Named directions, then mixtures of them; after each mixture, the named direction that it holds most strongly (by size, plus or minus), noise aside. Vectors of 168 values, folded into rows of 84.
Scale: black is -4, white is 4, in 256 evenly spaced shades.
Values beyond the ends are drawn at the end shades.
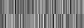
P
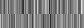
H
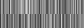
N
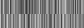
N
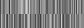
N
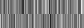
H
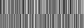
H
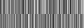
H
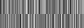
N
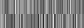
P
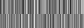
H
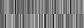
P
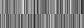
H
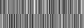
H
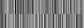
P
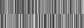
P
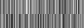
N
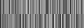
N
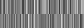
H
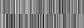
P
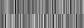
P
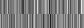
H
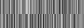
N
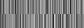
P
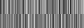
N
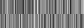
P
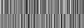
N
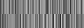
P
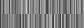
N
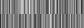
N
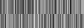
P
